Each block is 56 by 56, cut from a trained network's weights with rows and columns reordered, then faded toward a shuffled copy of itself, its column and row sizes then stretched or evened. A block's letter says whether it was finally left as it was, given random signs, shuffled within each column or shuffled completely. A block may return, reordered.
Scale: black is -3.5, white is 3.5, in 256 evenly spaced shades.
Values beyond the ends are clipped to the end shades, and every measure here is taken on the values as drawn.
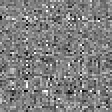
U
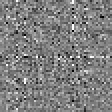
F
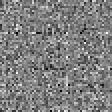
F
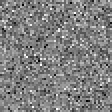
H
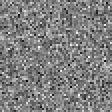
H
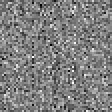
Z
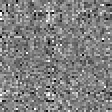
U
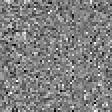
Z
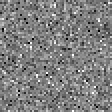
H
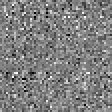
F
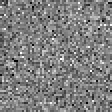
H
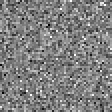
H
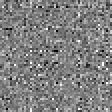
F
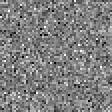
H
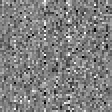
Z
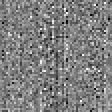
Z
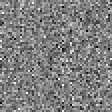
Z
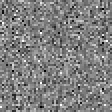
Z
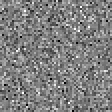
H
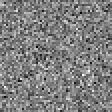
H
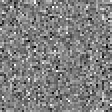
Z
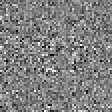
F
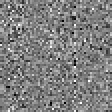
Z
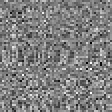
U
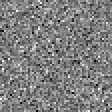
H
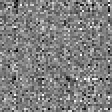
F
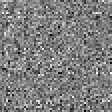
F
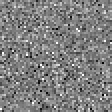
H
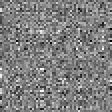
U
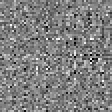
F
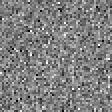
H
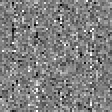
Z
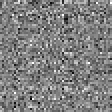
U
